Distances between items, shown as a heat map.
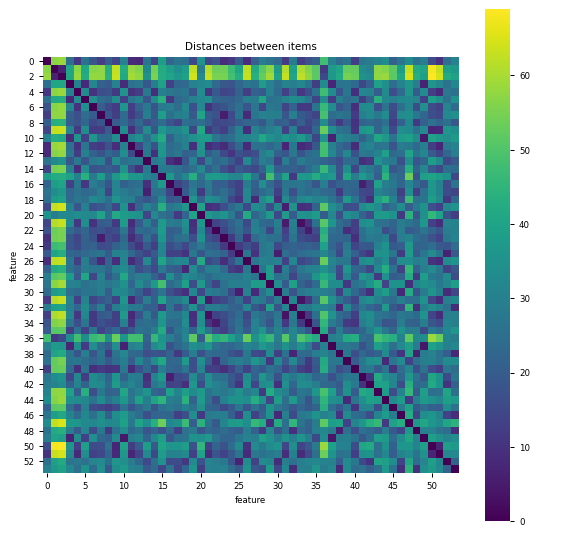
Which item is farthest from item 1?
50
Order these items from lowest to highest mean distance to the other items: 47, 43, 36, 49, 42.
42, 49, 43, 47, 36
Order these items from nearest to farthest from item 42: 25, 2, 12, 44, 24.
25, 24, 12, 2, 44
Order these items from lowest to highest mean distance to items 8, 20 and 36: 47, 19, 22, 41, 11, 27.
41, 27, 22, 11, 19, 47
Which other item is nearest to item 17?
13
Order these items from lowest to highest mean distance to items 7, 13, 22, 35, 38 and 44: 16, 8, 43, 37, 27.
8, 16, 37, 27, 43
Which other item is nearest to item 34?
22
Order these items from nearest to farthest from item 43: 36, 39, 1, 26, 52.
26, 39, 52, 36, 1
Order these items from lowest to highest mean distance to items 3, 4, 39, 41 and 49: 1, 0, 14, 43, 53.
0, 14, 53, 43, 1
